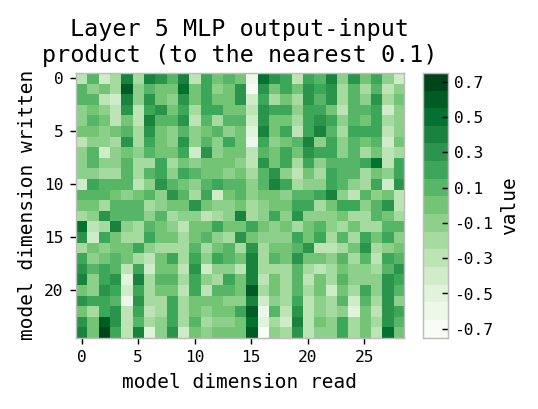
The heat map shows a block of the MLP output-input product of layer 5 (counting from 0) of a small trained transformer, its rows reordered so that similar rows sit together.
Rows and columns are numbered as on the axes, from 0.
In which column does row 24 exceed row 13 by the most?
15
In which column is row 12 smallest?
28
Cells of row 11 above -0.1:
19
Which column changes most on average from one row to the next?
0
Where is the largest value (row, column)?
24, 2
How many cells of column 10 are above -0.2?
20
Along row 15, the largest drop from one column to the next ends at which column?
1
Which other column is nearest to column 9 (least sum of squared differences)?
22
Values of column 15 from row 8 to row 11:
-0.3 -0.2 -0.1 -0.1
